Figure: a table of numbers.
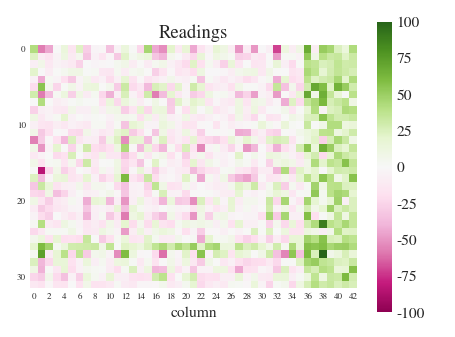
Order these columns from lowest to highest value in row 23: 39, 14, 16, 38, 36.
14, 16, 36, 39, 38
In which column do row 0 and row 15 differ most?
32
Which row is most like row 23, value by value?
7
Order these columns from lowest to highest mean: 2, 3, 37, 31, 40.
2, 3, 31, 37, 40
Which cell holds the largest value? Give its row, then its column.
27, 38
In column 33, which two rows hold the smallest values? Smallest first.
27, 7
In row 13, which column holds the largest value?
38
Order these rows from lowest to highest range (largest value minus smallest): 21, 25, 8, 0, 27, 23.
8, 21, 25, 23, 0, 27
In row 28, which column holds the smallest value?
1
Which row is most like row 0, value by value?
6
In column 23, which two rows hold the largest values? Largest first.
26, 25
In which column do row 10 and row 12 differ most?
0
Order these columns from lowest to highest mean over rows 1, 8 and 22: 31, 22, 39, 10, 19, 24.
10, 19, 24, 22, 31, 39
